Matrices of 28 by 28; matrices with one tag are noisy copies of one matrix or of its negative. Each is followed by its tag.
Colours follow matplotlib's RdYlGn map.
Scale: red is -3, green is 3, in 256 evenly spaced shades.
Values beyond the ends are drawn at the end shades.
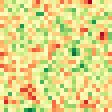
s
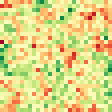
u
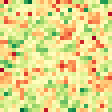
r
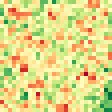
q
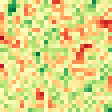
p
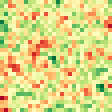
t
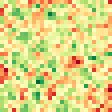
q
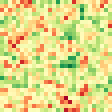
r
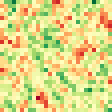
p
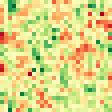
p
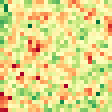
t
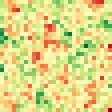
p
